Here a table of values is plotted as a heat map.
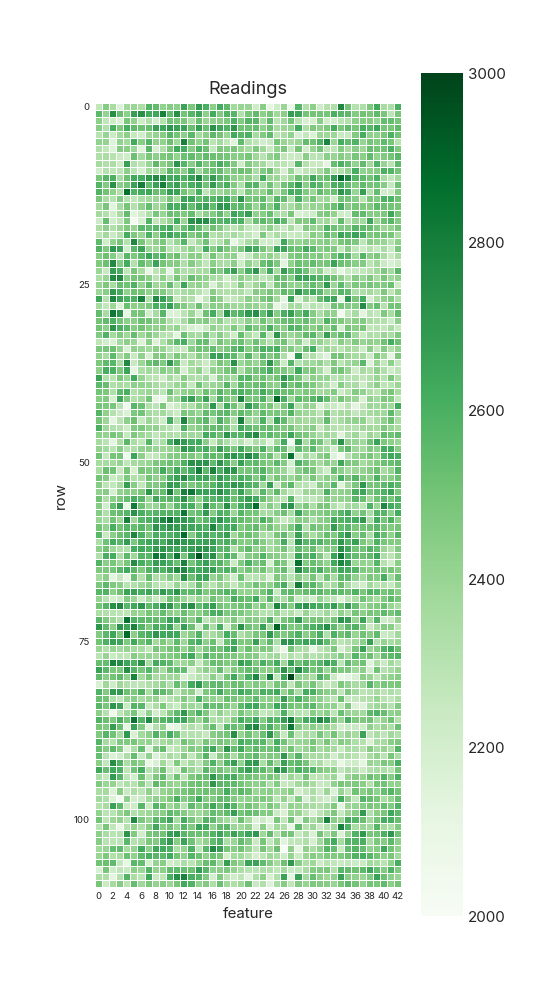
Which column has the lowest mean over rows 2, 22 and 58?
26
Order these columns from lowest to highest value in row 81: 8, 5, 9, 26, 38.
5, 8, 9, 26, 38
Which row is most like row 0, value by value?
101
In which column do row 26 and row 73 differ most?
25
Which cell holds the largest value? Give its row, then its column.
80, 27
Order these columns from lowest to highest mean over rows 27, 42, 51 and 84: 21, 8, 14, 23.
14, 8, 23, 21
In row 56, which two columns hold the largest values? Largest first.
22, 5
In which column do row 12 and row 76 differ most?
34
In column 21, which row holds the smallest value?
108
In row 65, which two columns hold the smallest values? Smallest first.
27, 24
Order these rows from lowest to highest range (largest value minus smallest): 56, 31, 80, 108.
31, 108, 56, 80
